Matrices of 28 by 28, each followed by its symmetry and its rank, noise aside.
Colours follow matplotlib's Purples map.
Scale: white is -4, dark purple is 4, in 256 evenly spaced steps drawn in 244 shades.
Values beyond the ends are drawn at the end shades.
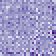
symmetric, rank four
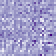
no symmetry, rank six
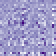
no symmetry, rank three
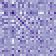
symmetric, rank three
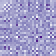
symmetric, rank four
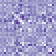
symmetric, rank three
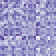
symmetric, rank three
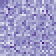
symmetric, rank six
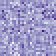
antisymmetric, rank six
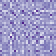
symmetric, rank four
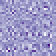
no symmetry, rank four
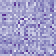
symmetric, rank four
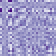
symmetric, rank three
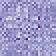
symmetric, rank three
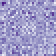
symmetric, rank four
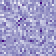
symmetric, rank six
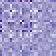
symmetric, rank three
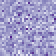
no symmetry, rank six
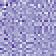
antisymmetric, rank six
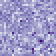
symmetric, rank six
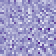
no symmetry, rank six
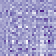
no symmetry, rank four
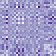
symmetric, rank three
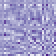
no symmetry, rank three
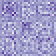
symmetric, rank four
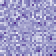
symmetric, rank four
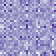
no symmetry, rank three
